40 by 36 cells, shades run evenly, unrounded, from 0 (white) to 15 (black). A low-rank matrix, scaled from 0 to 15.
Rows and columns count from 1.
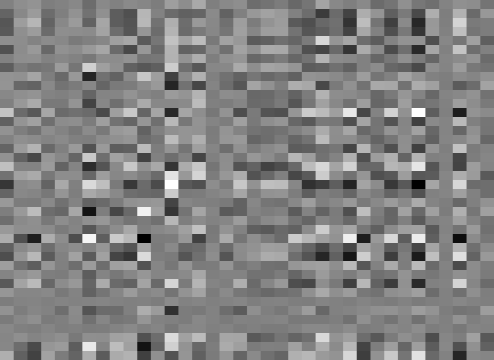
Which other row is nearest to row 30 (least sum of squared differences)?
15
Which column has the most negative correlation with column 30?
7
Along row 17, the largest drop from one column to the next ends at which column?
27
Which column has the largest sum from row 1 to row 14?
31
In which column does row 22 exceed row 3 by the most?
11
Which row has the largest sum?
29
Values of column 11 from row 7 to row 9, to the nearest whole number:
8 10 3
